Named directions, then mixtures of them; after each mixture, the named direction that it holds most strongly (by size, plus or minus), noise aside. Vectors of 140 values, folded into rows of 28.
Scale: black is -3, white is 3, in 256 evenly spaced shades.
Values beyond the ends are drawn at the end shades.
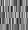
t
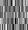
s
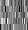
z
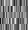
t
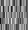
t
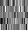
z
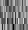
s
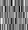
s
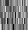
z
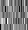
z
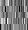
z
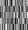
s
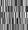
t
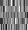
s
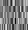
s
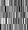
z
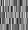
t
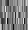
z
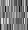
z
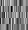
t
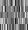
s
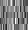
s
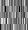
z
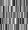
s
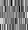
s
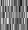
t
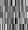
s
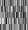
t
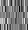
z
